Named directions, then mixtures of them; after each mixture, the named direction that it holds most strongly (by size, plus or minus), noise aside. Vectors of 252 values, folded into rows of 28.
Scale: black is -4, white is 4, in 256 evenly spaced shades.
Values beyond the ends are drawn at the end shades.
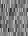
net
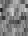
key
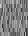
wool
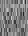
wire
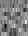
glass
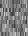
wool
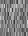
net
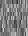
wool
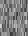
wool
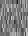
wool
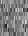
net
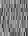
wool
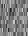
net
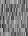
wool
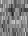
key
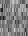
key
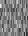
wool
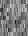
key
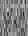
wire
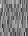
wool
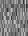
wire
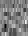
glass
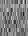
wire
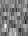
glass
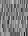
wool
